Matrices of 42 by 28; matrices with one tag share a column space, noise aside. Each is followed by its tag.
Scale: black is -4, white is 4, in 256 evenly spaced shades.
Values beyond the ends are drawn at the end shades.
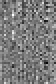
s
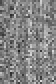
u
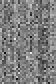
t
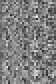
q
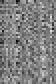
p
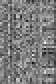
p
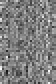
q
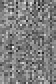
s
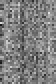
t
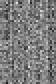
s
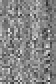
u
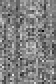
u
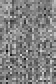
u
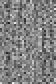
t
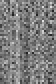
s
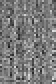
u
